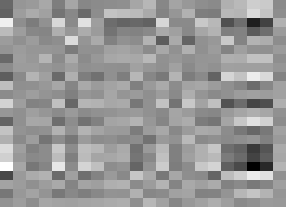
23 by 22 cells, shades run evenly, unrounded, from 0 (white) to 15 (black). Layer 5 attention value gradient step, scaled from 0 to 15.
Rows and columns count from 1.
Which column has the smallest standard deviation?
2
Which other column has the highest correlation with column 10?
9
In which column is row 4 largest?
20
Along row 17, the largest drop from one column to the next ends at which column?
22
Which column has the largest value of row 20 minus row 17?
1
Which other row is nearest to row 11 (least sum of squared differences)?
6
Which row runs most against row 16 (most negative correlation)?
7
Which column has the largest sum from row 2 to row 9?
15
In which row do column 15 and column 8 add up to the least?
12
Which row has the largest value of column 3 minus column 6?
5
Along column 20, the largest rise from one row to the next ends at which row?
3
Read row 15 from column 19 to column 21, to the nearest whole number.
8 9 8
